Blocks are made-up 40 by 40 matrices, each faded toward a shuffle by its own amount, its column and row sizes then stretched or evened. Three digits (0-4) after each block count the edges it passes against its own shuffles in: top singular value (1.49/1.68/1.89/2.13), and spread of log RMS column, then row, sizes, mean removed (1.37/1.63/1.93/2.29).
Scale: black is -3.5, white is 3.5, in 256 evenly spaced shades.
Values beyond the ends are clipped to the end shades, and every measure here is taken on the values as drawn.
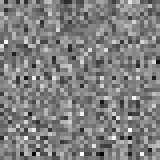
3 1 2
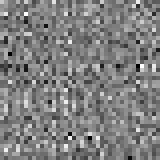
3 3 1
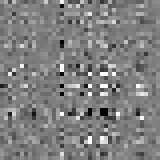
4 4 4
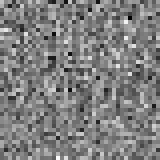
1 0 0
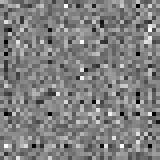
2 2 3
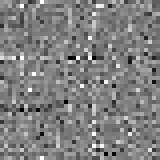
2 1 1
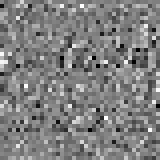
2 0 2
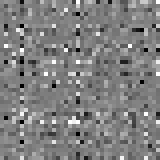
3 3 4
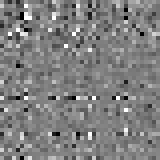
3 3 4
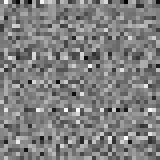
3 0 4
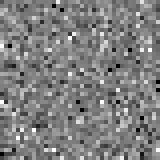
0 0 0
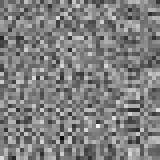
4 2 2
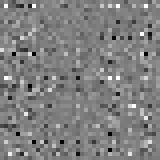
0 3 3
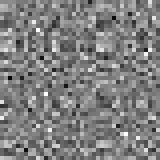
4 0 1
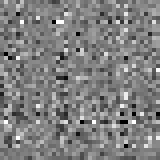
0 3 3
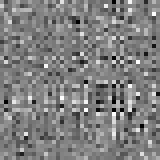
4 3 2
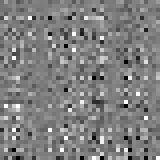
1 4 4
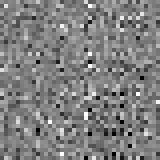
1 3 2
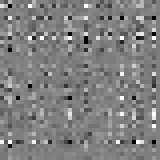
3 4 4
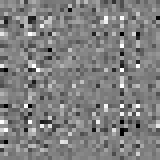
3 4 3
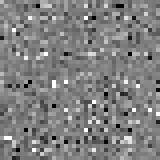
0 3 3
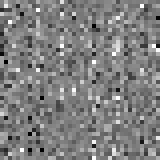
1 4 0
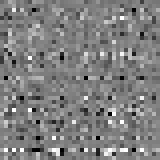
2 3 4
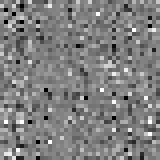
1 3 0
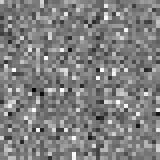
0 0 1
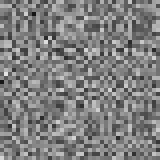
4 1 2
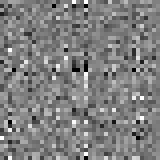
2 4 1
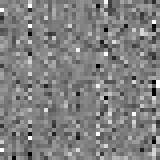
0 4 0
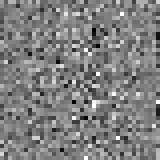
1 3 0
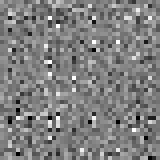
1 3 2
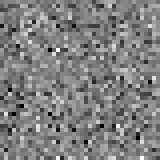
0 0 3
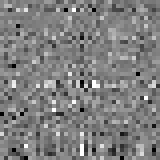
3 1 3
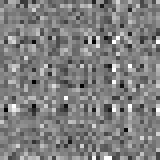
4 2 3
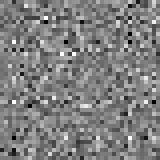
2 2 2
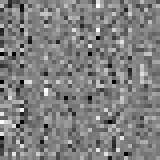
0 4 0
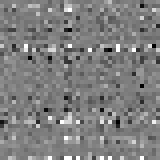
2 3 4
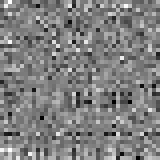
3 2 2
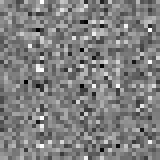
1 3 0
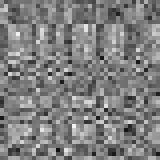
4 0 1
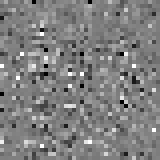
1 3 1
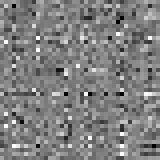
2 3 2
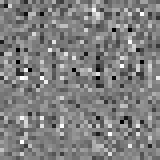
2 2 2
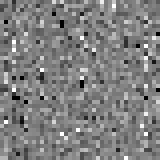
0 3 0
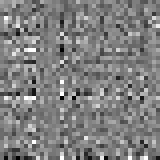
3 4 2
